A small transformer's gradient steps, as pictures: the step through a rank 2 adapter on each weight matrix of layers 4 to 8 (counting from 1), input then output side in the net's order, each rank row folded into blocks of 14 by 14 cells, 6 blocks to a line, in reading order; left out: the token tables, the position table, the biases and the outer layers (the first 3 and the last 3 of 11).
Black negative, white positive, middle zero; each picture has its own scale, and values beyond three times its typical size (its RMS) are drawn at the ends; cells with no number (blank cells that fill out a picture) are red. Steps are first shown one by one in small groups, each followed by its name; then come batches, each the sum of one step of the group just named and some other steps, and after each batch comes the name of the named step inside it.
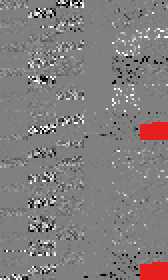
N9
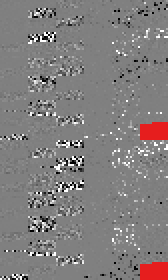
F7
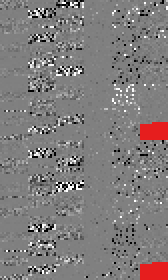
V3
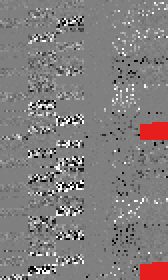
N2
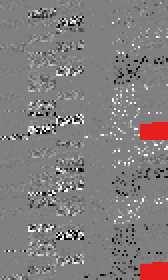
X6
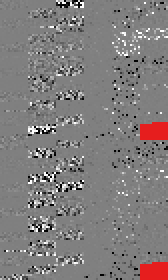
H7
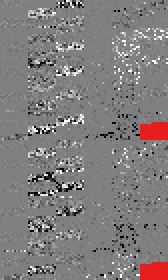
H7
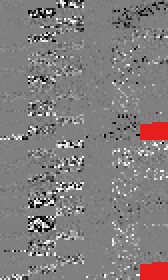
F7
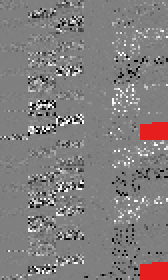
X6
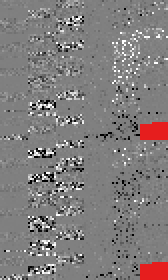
N2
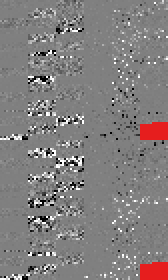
N2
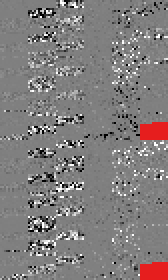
F7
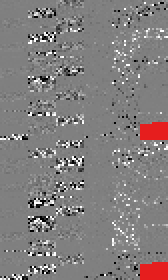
F7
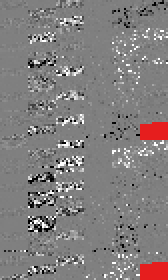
F7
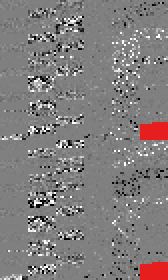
X6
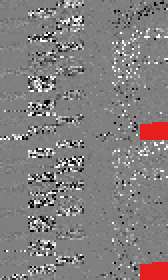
F7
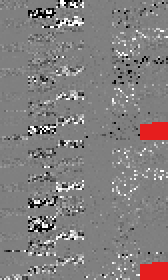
N9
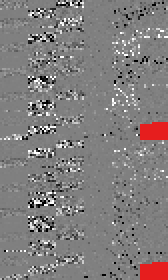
N9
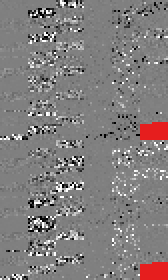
F7
